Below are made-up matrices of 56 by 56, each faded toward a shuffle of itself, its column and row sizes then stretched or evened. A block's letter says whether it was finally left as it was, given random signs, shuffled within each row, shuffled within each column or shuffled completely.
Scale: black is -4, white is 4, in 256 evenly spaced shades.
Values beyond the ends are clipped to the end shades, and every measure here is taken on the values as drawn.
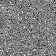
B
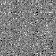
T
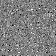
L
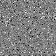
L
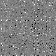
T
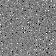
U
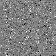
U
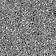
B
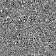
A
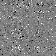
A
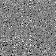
A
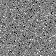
B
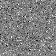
L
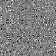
T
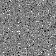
U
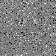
T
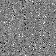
U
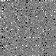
T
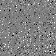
A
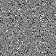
T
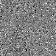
A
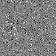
A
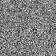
L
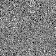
A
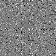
A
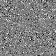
L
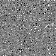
T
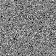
L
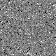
B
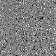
T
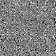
T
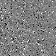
U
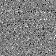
L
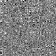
T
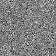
U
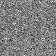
L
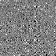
T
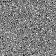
B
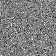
B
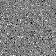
L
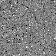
U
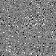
T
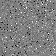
B
